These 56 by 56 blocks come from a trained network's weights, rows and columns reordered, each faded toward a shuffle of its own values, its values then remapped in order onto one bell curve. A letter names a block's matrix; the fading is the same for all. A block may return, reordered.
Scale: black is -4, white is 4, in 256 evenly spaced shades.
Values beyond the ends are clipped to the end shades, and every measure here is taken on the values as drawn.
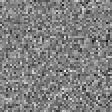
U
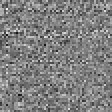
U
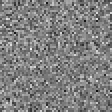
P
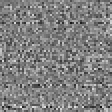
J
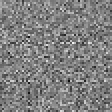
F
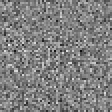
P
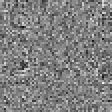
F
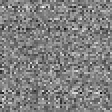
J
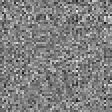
F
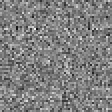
P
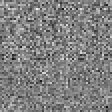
J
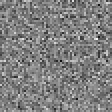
F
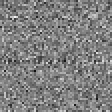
U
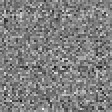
P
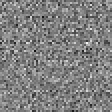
U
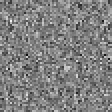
P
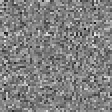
F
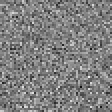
U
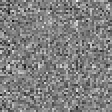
F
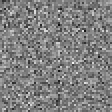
F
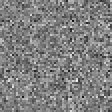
P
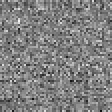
U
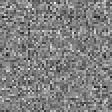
P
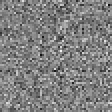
P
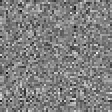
P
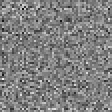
F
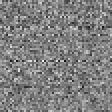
J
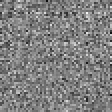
F
